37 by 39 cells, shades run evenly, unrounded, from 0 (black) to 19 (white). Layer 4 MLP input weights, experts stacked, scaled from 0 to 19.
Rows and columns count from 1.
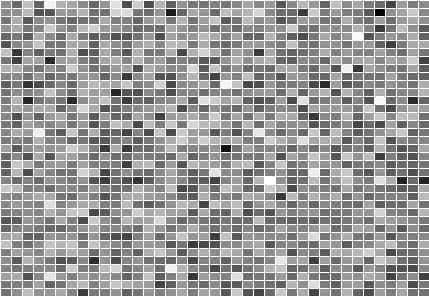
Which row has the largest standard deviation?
13
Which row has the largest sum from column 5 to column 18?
34
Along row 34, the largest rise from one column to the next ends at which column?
16
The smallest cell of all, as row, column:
2, 35
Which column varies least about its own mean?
6
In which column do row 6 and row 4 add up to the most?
27
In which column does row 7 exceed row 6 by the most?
1
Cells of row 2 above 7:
33
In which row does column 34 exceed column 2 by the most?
8
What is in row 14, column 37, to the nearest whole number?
11
